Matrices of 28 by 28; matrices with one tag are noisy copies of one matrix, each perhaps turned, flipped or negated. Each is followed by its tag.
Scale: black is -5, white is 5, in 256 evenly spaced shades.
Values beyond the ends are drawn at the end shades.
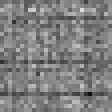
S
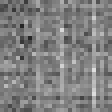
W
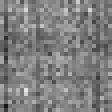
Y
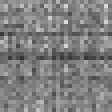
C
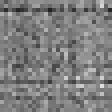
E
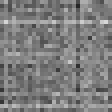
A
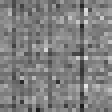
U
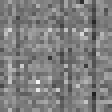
S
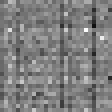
S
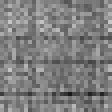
W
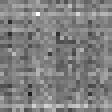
Y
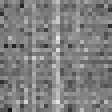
C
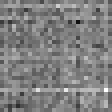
A
